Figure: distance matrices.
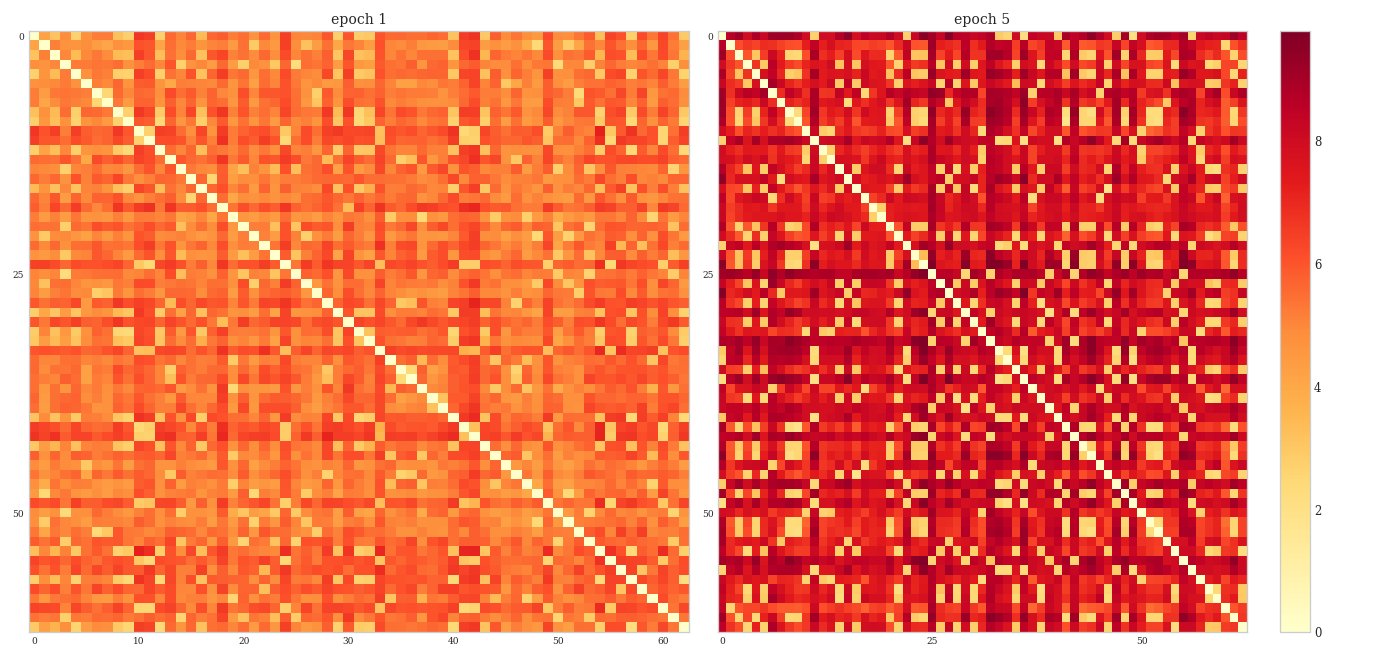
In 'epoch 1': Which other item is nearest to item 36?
35
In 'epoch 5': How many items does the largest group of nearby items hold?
15
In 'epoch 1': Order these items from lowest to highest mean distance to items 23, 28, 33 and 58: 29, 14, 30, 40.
14, 29, 40, 30
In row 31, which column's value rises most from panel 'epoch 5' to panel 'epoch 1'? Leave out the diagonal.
10
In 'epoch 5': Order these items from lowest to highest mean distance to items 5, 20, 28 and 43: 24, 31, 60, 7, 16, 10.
16, 24, 60, 10, 31, 7
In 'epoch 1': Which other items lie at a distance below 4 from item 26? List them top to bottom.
1, 21, 48, 51
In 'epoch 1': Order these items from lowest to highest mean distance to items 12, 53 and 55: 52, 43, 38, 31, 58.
31, 43, 52, 38, 58
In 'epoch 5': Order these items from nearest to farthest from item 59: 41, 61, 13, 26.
26, 41, 61, 13
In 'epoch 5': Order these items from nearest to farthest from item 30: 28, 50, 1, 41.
28, 41, 1, 50
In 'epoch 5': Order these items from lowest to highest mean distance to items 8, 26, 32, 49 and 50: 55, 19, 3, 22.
3, 22, 55, 19
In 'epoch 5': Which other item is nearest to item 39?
29
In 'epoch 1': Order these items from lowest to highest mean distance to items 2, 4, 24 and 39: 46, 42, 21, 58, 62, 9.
9, 62, 21, 46, 42, 58
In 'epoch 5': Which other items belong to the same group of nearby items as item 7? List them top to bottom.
15, 27, 53
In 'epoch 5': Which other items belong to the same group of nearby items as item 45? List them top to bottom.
6, 17, 37
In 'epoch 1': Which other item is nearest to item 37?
19
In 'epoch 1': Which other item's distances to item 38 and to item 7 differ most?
6
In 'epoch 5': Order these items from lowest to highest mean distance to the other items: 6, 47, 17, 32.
17, 47, 6, 32
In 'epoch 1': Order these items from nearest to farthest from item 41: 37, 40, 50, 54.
50, 37, 40, 54
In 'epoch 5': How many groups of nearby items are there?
9
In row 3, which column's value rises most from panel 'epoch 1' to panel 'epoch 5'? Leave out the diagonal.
25
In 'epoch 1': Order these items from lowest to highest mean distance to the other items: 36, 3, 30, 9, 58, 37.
9, 3, 37, 36, 58, 30
